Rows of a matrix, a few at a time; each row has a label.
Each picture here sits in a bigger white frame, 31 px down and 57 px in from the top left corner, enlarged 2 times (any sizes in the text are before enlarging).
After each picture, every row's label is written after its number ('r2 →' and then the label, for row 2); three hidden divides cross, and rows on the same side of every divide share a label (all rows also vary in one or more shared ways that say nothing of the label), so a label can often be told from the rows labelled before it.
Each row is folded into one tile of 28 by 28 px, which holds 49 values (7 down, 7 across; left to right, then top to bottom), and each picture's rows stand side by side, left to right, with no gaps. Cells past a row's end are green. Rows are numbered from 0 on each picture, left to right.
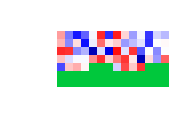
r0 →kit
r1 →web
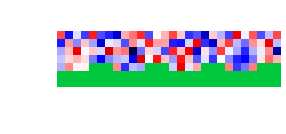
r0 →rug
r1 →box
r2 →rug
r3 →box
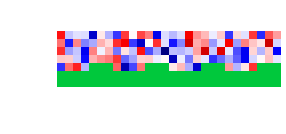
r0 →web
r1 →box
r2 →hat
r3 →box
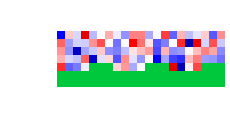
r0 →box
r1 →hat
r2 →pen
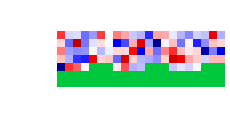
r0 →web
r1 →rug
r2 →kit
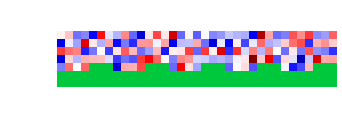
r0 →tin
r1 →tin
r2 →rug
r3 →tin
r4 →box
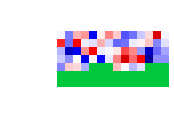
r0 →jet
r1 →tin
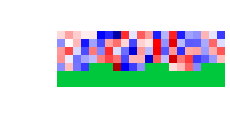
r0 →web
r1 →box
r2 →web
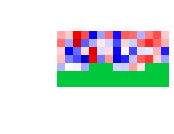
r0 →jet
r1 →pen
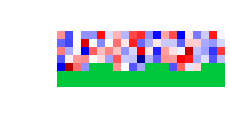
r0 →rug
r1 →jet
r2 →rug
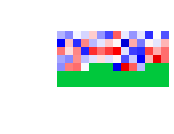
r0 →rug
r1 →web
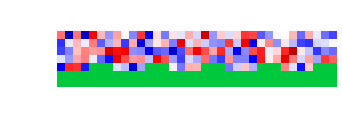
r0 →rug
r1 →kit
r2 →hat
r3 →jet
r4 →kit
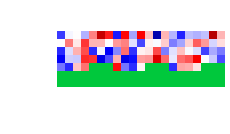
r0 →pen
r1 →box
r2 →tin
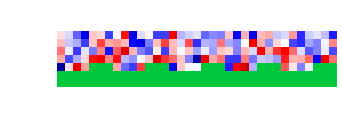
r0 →kit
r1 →kit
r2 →web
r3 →rug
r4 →kit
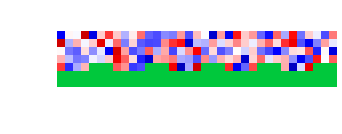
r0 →box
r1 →web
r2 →box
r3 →box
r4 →box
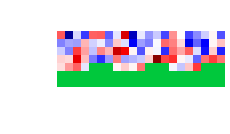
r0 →rug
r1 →kit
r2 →kit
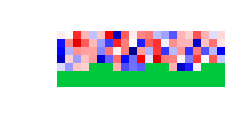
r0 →hat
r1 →box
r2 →box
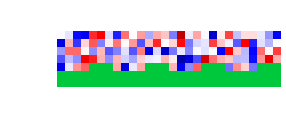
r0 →tin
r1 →box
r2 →box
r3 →web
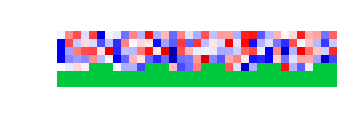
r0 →hat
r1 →hat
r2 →pen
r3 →jet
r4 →hat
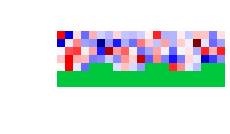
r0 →rug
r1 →tin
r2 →hat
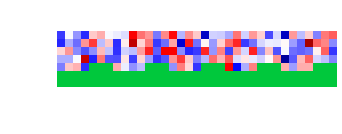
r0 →tin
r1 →hat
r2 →web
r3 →box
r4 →pen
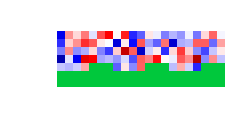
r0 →pen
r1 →tin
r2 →tin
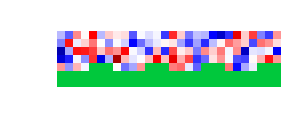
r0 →hat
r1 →kit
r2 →web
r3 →box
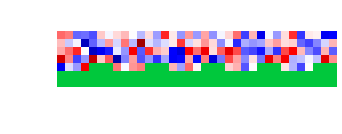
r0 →kit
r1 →hat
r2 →hat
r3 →kit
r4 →kit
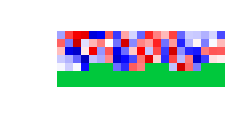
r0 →jet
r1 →pen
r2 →web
